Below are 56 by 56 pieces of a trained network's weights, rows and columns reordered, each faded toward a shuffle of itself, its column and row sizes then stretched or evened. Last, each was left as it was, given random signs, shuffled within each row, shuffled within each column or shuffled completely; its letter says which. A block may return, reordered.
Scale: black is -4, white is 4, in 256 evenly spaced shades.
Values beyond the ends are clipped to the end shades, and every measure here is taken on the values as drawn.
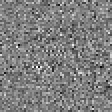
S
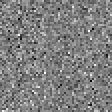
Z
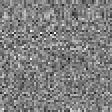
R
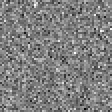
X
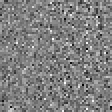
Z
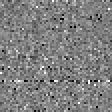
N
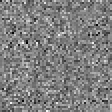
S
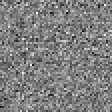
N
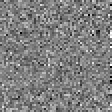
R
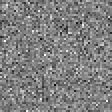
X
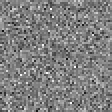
X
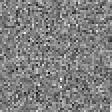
Z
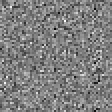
Z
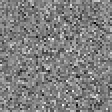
Z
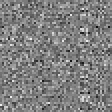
R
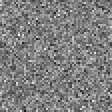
X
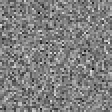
Z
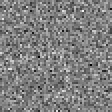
N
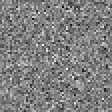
Z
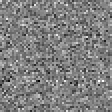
N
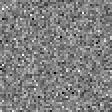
X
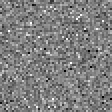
X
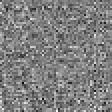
R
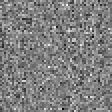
S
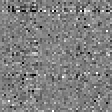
R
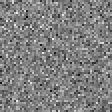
X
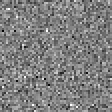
N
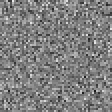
N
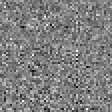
R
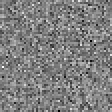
Z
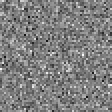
X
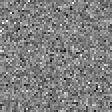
X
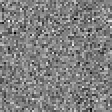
N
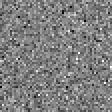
X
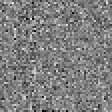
S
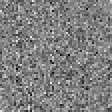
Z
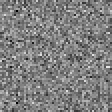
N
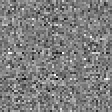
S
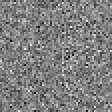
Z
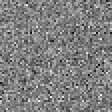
N
